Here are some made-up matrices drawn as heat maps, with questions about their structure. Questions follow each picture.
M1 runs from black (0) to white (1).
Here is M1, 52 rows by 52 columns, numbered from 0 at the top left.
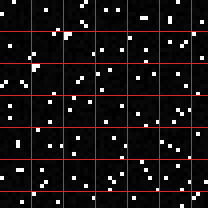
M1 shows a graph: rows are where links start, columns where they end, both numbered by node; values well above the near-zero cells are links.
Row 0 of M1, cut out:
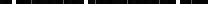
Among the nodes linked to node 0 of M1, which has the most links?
node 44
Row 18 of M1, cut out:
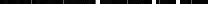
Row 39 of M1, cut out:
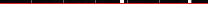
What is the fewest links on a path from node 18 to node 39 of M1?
4
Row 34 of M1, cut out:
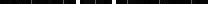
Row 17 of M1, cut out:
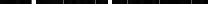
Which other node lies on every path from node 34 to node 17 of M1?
node 27
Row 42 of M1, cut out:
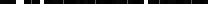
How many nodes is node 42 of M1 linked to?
4
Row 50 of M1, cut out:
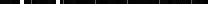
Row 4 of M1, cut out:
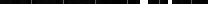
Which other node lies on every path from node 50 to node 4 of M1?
node 5
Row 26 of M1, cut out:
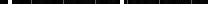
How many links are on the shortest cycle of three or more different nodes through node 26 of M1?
7
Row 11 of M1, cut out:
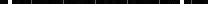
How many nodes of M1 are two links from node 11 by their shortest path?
5
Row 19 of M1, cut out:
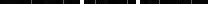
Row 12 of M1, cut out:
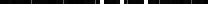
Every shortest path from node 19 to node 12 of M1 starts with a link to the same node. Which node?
node 20
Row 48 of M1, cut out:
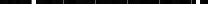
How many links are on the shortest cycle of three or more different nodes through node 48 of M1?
5
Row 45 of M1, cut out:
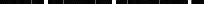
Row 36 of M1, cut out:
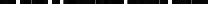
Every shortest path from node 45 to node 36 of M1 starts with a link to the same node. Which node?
node 47
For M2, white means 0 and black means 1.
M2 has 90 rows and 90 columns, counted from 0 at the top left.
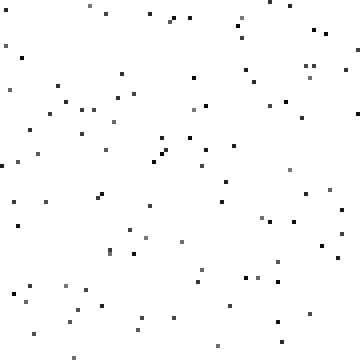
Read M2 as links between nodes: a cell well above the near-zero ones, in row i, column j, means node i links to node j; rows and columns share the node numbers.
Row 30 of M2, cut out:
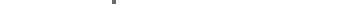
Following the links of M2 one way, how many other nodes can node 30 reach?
4
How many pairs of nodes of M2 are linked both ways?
3
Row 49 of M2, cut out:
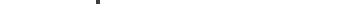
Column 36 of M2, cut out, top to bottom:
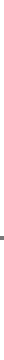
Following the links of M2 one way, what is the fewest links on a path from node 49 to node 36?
6
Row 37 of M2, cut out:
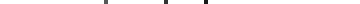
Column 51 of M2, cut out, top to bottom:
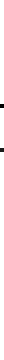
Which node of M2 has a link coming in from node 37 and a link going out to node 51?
node 26
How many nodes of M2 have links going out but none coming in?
4
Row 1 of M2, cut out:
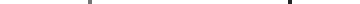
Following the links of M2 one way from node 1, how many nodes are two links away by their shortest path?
2
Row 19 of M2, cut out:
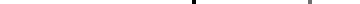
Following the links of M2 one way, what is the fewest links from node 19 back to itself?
2
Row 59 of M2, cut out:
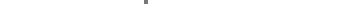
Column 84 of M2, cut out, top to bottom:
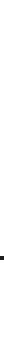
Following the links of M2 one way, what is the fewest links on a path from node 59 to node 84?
7
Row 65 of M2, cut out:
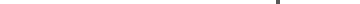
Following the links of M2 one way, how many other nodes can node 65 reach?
8
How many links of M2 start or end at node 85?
3
